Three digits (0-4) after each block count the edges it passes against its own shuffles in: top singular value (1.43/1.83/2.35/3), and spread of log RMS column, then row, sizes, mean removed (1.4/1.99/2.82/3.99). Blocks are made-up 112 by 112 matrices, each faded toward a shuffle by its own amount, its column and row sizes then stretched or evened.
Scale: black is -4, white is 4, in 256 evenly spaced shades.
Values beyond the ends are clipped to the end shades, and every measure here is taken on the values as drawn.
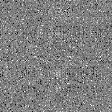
2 1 1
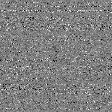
1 0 3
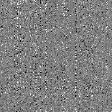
1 3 1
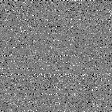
1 0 3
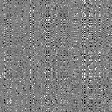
4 3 1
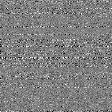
1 0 4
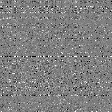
3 1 3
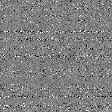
0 1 3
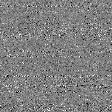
1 0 3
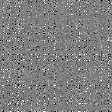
2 3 3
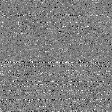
1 0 3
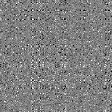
3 2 2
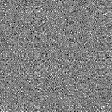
3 0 1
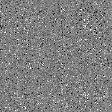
0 2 1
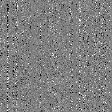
2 3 0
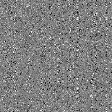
2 2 0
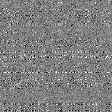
3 1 3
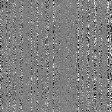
2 4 0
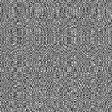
4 2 0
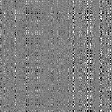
4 4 2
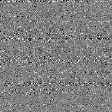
2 1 3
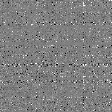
1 2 3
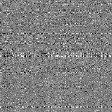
3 1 3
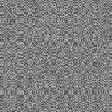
4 0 1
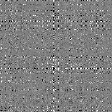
3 3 3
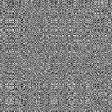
4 2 3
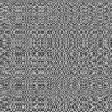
4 1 4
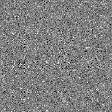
2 2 1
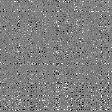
2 2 3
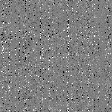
0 3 1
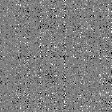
0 3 2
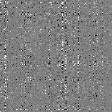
3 3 2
